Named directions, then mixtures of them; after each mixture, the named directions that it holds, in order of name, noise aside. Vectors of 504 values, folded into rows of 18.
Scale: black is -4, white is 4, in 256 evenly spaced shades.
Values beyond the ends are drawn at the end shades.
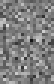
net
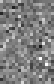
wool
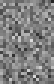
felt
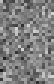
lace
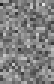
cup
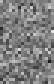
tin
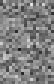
cup, lace, tin.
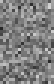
tin.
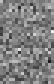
tin.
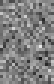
cup, wool.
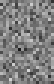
cup, felt.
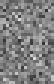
lace, net, wool.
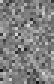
cup, felt, lace.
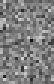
net.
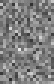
cup, felt.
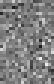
wool.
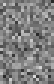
felt.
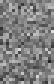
tin.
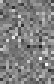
felt, lace, wool.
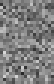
cup, net, tin.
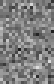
felt, tin.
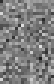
lace, net, wool.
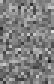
tin.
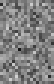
cup, felt.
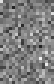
felt, lace, wool.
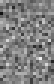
net, wool.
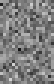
cup, felt.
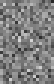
felt.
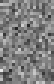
cup, lace.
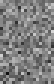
felt, tin.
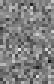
felt, tin.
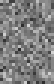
cup, lace.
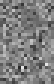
cup, net, wool.
